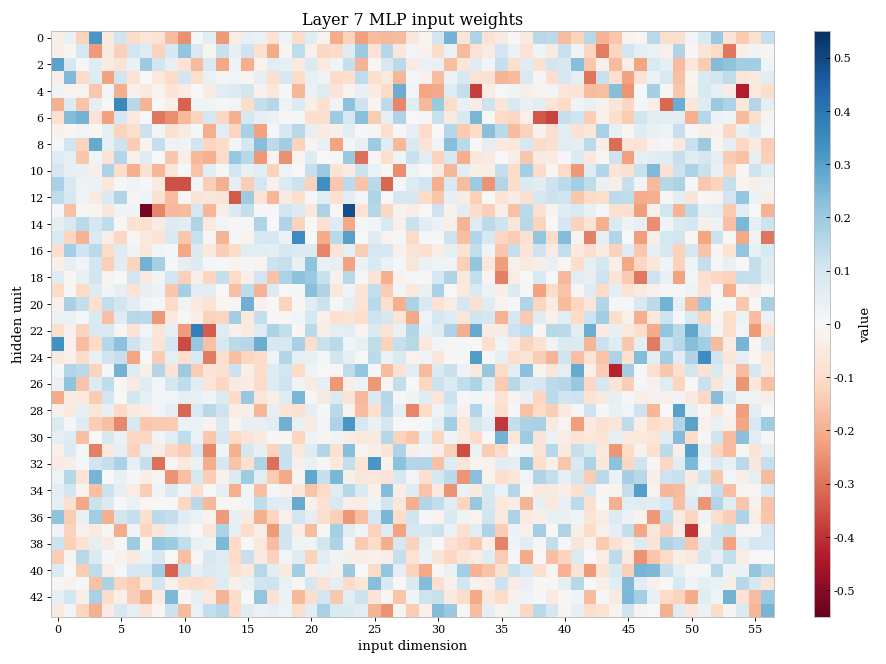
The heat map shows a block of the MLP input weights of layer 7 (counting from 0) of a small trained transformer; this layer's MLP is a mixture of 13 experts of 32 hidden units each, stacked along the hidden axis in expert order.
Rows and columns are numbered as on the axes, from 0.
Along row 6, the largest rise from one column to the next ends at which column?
40
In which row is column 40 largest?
15
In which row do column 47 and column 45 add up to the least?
23
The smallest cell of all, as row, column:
13, 7
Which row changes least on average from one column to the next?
27
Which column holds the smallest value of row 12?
14
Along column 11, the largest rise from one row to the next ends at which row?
22
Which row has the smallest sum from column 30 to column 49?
39
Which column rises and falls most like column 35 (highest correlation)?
4
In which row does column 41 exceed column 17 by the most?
32
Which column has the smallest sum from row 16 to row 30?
35
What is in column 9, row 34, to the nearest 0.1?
0.1
